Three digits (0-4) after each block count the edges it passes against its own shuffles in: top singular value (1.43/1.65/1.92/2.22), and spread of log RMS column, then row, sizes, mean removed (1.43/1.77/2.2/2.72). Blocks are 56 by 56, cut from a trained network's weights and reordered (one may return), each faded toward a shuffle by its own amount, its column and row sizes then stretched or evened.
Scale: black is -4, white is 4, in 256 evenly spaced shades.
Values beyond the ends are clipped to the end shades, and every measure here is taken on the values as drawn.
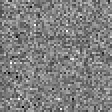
0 0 1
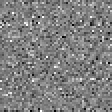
1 0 2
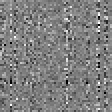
1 4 1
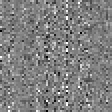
2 4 0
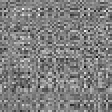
4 2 4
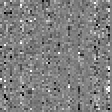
0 4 0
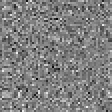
3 1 0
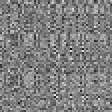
3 2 0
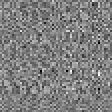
4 1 2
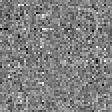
0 2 2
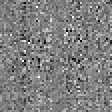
1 3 2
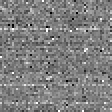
1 1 2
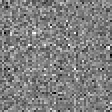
2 1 2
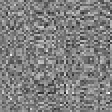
4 2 2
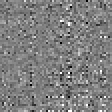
1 3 2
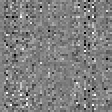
1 4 1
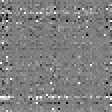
2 3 3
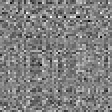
4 1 4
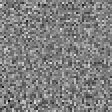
1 1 2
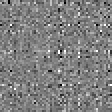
2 3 3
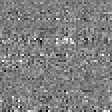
1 1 4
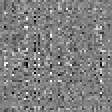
3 4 3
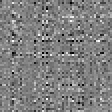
3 4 3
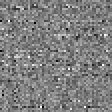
0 0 3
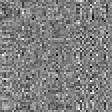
4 3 0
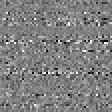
2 1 4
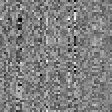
3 4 0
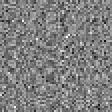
3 0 0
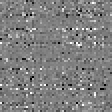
0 2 4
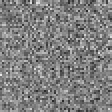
3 0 2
